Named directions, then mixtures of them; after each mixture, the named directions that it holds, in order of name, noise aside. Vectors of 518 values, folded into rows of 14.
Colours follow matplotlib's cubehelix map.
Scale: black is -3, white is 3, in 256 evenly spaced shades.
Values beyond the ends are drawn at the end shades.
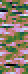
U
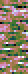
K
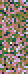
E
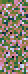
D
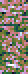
D, E, U.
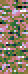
K.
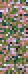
D, E, U.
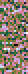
D, E, K.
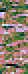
U.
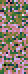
D, E, U.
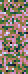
E, U.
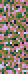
D, E, K.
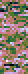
E, U.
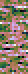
K.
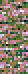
D, K.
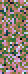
E.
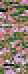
E, U.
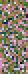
D.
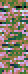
D, K, U.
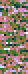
E, K.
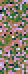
D, E, U.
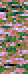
U.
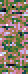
E, U.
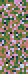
D.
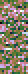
D, K.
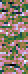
D, U.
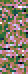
D, K.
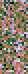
E.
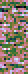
E, K, U.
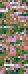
E, U.
